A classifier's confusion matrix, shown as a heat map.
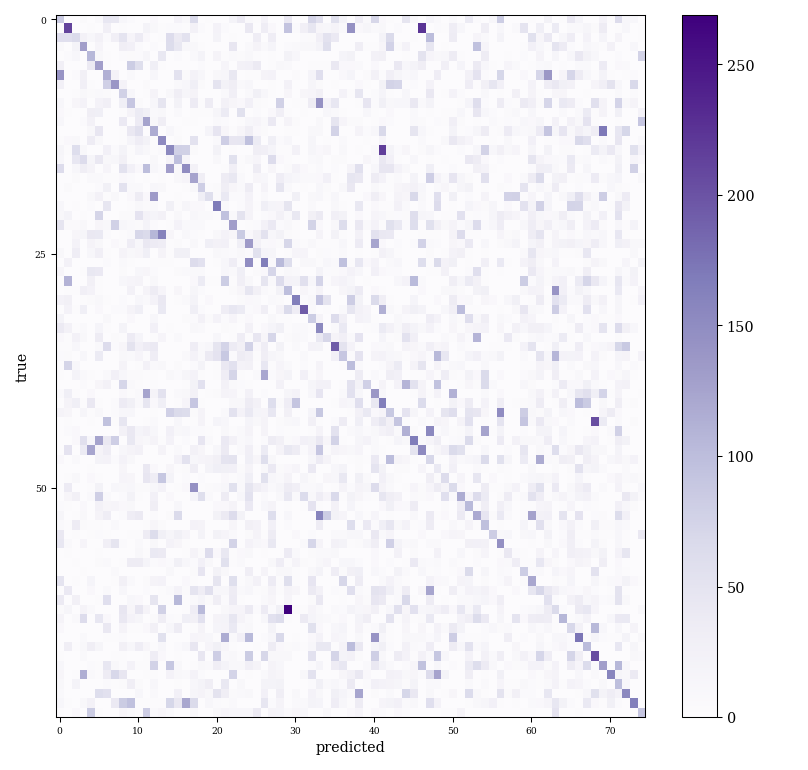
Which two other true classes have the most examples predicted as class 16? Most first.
73, 14
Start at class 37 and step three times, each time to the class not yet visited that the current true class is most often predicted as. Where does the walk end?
4
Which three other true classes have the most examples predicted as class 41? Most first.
14, 31, 12
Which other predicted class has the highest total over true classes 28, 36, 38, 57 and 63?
29
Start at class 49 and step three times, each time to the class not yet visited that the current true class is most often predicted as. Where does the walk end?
40
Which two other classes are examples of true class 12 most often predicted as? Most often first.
69, 62
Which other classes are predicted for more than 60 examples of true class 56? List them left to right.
22, 32, 42
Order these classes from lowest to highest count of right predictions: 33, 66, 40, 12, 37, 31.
37, 12, 40, 33, 66, 31
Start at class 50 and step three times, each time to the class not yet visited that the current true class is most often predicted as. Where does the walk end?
61
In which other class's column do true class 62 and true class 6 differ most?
0
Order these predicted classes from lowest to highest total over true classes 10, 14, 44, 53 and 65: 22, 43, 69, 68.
43, 69, 22, 68
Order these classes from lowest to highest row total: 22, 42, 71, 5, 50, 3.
71, 5, 3, 50, 22, 42
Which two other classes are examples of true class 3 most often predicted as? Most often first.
53, 42
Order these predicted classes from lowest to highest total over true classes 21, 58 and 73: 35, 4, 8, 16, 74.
74, 4, 35, 8, 16
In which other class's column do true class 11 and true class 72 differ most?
38
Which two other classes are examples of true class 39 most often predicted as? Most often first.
44, 48
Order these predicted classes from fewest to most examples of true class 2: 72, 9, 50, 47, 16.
72, 9, 50, 16, 47
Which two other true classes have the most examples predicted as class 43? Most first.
7, 63
